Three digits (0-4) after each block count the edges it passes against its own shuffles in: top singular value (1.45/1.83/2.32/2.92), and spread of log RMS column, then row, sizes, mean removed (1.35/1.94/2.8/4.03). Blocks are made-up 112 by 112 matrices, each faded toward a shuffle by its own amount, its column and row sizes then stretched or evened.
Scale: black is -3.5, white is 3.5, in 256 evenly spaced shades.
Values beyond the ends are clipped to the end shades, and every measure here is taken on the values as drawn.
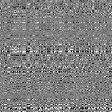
4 0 4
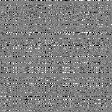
3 2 4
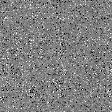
0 1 2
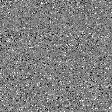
0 0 2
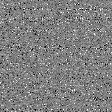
1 0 2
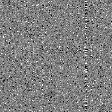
2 2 1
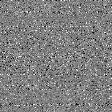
0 0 3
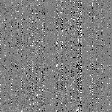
2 4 1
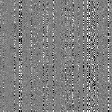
4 4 1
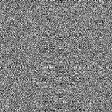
3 1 2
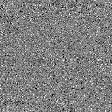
2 0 1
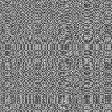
4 2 0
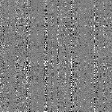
1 4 2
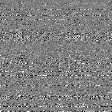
1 1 4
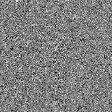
1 2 1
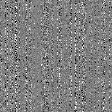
0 4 0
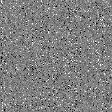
0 2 0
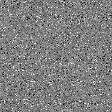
0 0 2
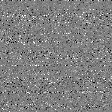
1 0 3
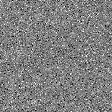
1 0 0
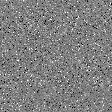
0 0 1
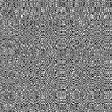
4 2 2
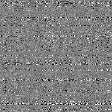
1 2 4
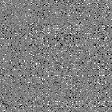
3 2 2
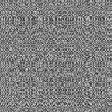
4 0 3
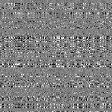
4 1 4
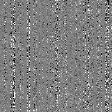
1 4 0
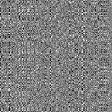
4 3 1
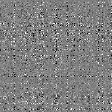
0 3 3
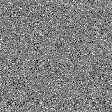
1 0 1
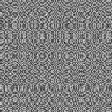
4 1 1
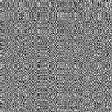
4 3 0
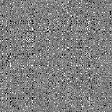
3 3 2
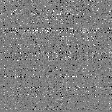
1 2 3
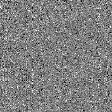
2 2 0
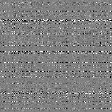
3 2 4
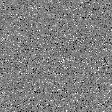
0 1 2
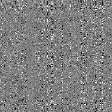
2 3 2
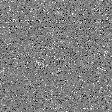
1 0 2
